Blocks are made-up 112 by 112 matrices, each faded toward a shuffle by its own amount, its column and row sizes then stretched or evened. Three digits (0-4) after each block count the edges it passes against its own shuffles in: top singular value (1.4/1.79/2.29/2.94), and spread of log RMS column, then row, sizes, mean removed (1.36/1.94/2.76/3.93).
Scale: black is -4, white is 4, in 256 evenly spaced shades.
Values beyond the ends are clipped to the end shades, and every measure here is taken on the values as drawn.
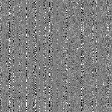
3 4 0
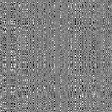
4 4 2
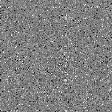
2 1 1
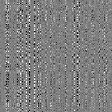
4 4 1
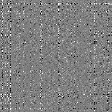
3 3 2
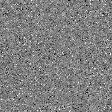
1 1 1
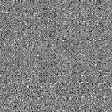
3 0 2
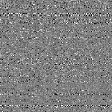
3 1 3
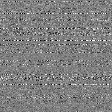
2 0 4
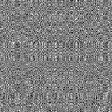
4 2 2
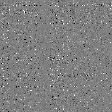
0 2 2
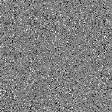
2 2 0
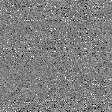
2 1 2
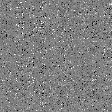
0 2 1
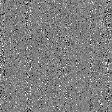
1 3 0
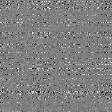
2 2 4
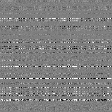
4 1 4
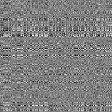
4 1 4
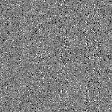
2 2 1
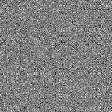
3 2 1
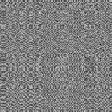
4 1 2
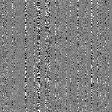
3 4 0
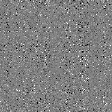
2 2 2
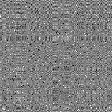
4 1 1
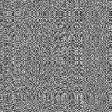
4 3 1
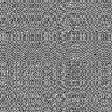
4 2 0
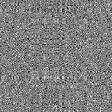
3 0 1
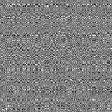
4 0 4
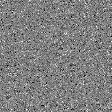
2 1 1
